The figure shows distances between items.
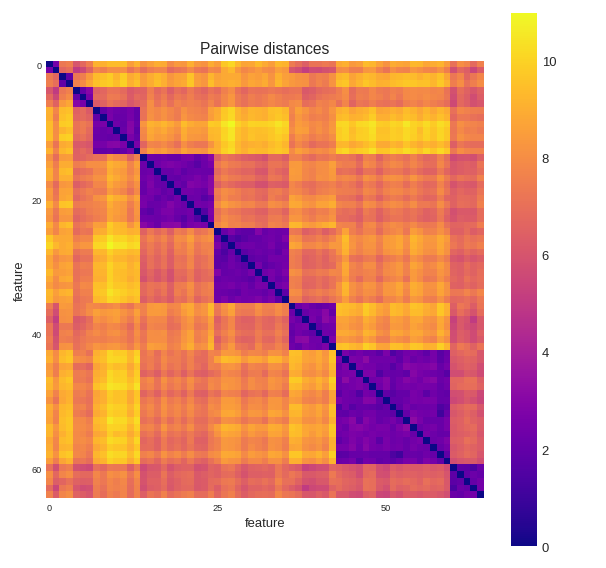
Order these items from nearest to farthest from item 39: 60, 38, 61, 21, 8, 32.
38, 60, 61, 32, 8, 21
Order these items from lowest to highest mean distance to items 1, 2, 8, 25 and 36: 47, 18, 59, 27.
18, 27, 59, 47
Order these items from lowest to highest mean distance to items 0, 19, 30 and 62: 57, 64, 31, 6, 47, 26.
64, 31, 26, 6, 57, 47
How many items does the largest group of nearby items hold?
17
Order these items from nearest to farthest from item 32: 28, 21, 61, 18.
28, 18, 61, 21
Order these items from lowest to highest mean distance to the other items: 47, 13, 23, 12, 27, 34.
23, 47, 34, 27, 12, 13
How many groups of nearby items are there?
9
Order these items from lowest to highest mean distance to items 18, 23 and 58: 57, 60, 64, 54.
57, 54, 60, 64
